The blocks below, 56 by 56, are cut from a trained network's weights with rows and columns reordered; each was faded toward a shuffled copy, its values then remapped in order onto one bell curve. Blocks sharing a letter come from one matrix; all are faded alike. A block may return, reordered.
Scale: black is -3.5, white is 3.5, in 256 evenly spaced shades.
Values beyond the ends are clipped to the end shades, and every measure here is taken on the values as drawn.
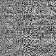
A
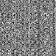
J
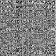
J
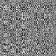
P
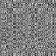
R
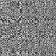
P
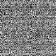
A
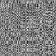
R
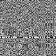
P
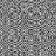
R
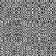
R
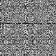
A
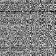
A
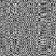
R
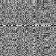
P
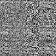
A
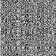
J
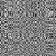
R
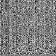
J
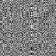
R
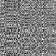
R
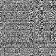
A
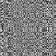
R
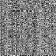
J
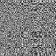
P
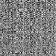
J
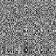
P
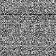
A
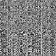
J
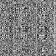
J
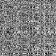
J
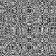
R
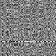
P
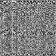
J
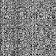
J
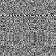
P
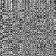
R
